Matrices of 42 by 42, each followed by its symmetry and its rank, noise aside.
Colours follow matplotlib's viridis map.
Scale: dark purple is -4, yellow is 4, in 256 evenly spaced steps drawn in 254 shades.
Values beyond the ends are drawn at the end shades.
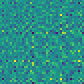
symmetric, rank four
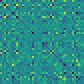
symmetric, rank four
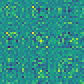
symmetric, rank four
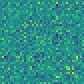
symmetric, rank eight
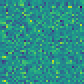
no symmetry, rank eight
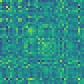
symmetric, rank four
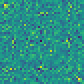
symmetric, rank eight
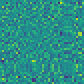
antisymmetric, rank six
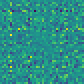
antisymmetric, rank six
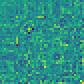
symmetric, rank eight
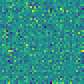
antisymmetric, rank eight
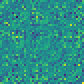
symmetric, rank six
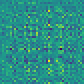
antisymmetric, rank four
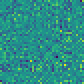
symmetric, rank eight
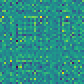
antisymmetric, rank six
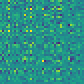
no symmetry, rank four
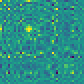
symmetric, rank four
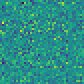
antisymmetric, rank eight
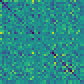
symmetric, rank six
